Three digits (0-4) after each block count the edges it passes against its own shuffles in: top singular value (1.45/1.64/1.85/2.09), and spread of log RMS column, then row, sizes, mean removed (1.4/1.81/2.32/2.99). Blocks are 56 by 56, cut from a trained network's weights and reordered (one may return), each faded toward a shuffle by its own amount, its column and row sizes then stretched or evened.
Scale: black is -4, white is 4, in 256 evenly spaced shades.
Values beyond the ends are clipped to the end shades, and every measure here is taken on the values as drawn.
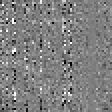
0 4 1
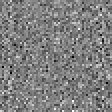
2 2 0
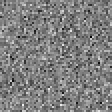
0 1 1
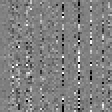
2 4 0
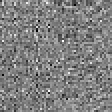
3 2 1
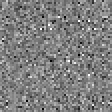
0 2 1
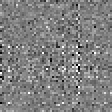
3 2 3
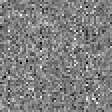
1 2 0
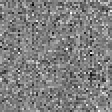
0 1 0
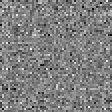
1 1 3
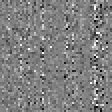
0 4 0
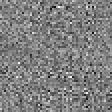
3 1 2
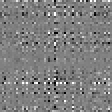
4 3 4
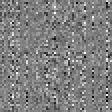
2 4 1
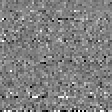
1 0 3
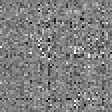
2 3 2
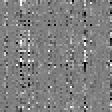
3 4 2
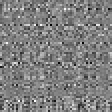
4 0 4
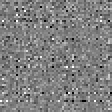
1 2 3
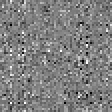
0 3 2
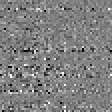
1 2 4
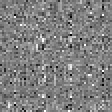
3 2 2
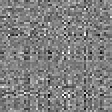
4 2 3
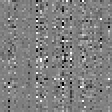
1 4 2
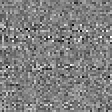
2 0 3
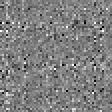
1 3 2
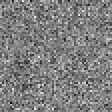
1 0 1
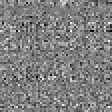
1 0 3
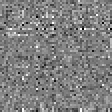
2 2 3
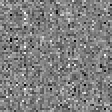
0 2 1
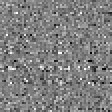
1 0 3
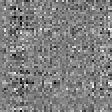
3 3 3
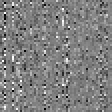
2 4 0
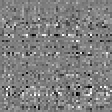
2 2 4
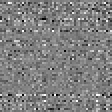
3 1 4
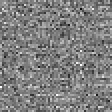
2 0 2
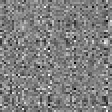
4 3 2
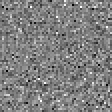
0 0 0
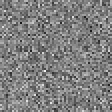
2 0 1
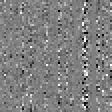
1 4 0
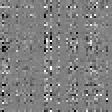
1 4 3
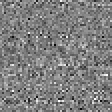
1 1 2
